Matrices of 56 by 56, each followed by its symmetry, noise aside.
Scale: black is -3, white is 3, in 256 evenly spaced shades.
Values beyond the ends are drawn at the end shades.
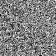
symmetric across the other diagonal.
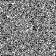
mirrored top to bottom.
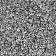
antisymmetric.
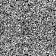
mirrored top to bottom.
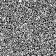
symmetric across the other diagonal.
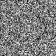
mirrored top to bottom.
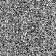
mirrored top to bottom.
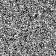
antisymmetric.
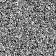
symmetric across the other diagonal.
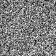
symmetric.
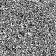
symmetric across the other diagonal.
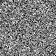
symmetric.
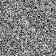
symmetric across the other diagonal.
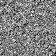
symmetric.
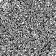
symmetric.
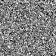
symmetric across the other diagonal.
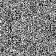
mirrored top to bottom.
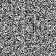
mirrored top to bottom.
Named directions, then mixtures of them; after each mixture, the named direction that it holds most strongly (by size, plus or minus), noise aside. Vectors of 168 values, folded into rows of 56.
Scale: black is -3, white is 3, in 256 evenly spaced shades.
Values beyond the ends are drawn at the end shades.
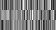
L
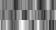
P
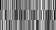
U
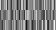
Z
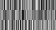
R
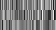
U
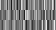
Z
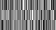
L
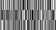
L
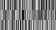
R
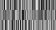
R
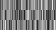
U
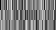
Z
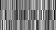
U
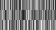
R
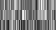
R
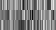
L
